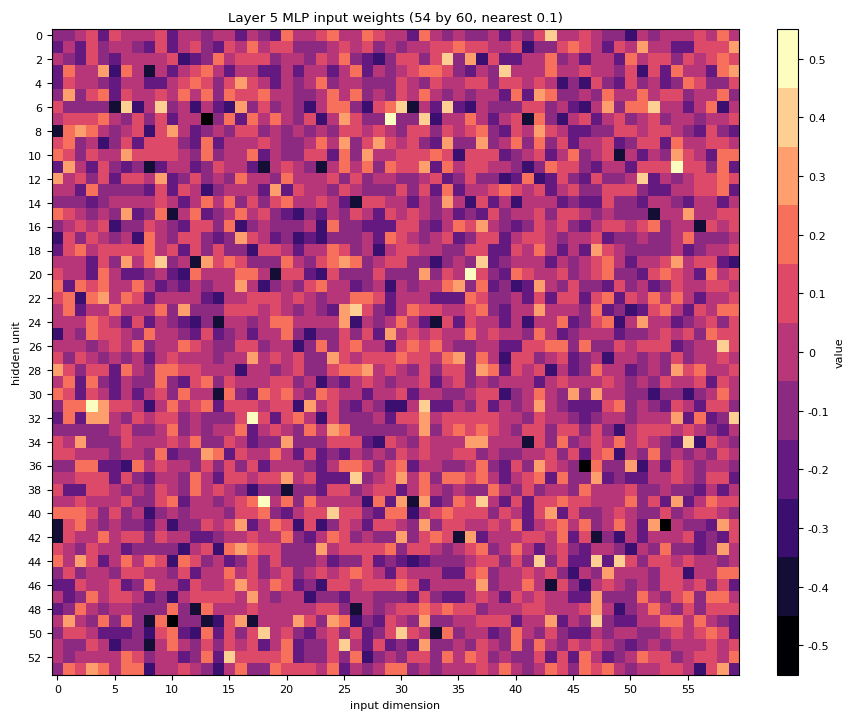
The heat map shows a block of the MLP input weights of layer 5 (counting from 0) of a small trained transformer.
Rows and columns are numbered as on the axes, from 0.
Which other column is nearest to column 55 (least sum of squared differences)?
38
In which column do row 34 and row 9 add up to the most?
37
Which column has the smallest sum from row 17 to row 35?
39
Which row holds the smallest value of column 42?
12
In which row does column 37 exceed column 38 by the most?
19
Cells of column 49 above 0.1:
4
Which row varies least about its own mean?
29
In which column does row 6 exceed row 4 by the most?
9
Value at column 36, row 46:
0
